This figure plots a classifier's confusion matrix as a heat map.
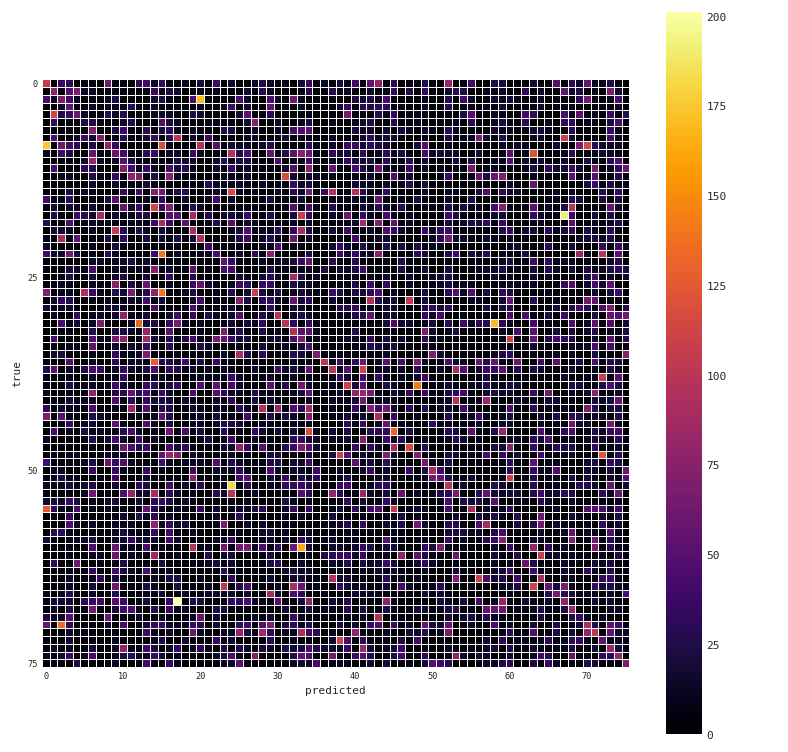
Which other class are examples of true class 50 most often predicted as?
75
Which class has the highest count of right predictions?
45
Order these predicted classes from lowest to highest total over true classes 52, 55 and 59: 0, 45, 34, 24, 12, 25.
25, 12, 34, 45, 0, 24
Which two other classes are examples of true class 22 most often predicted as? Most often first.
15, 72
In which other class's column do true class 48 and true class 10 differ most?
72
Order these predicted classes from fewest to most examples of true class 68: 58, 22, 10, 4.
4, 22, 10, 58
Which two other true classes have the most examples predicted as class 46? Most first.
61, 53
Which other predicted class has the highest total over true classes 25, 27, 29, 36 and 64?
14
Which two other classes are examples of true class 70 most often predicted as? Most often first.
2, 29
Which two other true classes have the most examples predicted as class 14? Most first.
36, 16
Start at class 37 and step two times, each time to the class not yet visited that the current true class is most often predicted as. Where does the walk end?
53
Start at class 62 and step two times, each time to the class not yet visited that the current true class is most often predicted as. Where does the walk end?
1
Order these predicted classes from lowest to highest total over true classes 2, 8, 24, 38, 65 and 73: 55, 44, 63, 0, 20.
55, 44, 63, 0, 20
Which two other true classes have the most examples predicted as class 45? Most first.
55, 47
